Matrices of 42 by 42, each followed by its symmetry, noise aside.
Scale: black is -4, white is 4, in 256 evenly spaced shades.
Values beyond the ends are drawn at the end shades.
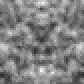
mirrored left to right.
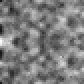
mirrored top to bottom.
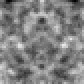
mirrored left to right.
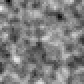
antisymmetric.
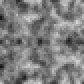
mirrored top to bottom.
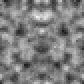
mirrored left to right.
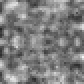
mirrored top to bottom.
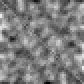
same after a half turn.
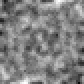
same after a half turn.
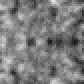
mirrored top to bottom.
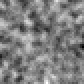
antisymmetric.
